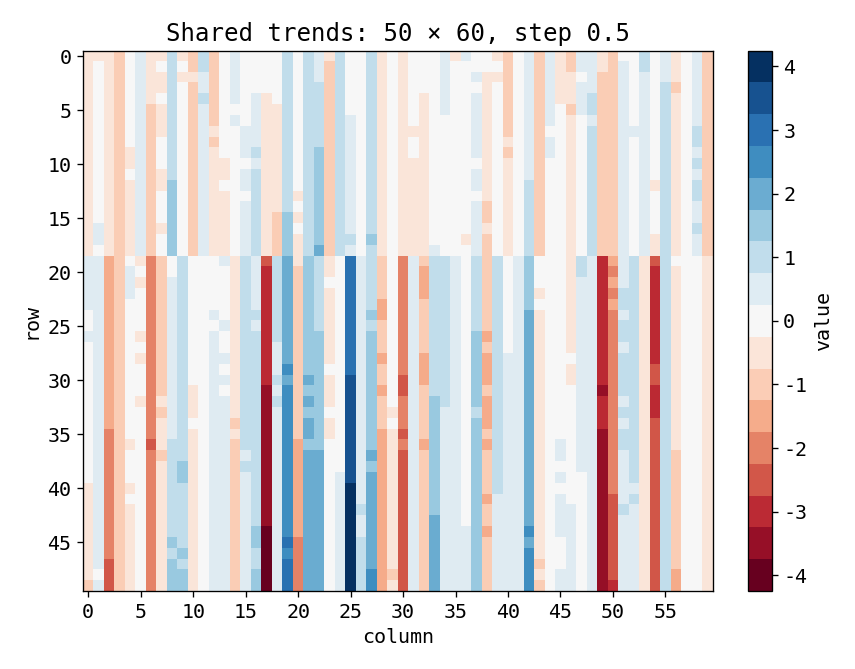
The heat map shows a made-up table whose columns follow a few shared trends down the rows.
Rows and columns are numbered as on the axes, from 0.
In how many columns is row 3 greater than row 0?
8
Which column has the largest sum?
25
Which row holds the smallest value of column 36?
17
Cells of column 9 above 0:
31
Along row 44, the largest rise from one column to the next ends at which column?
18
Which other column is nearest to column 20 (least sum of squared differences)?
28
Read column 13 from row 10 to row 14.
-0.5 -0.5 0 -0.5 -0.5
